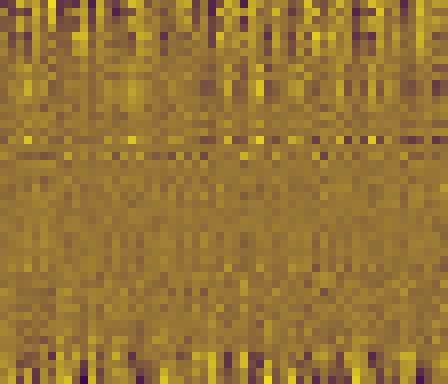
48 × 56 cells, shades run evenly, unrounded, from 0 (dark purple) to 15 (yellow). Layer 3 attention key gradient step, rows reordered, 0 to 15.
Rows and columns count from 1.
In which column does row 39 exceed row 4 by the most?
31
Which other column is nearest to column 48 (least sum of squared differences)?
35
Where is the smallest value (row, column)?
48, 11
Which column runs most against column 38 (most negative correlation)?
34
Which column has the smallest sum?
27
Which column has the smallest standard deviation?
36
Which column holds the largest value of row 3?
7
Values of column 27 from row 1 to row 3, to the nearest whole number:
2 2 4
